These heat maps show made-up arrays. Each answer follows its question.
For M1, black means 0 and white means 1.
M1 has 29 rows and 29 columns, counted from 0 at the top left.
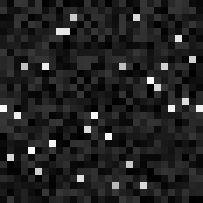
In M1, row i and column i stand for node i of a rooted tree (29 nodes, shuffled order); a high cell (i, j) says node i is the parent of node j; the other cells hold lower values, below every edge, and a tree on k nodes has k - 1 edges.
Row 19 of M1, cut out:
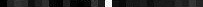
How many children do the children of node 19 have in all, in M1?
3
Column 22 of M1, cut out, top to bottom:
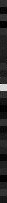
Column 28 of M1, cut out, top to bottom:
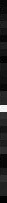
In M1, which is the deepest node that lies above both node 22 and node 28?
15
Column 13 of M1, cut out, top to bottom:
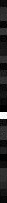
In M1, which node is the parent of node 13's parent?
26
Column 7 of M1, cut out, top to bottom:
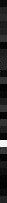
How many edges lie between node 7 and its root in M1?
3
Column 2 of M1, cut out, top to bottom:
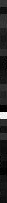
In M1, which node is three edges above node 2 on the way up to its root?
14
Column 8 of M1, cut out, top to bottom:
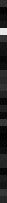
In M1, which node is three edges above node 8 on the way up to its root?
11
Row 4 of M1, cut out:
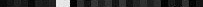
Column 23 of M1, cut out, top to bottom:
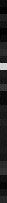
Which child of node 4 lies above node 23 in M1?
9
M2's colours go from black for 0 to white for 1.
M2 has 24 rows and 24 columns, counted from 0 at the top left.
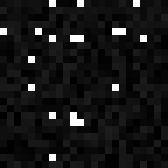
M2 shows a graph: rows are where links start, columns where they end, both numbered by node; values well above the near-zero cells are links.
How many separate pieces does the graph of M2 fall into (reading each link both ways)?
12
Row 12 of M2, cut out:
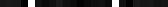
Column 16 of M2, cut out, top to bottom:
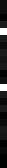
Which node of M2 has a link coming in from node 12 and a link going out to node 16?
node 4
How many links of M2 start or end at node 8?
1
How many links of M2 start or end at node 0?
4
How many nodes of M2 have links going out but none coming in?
3
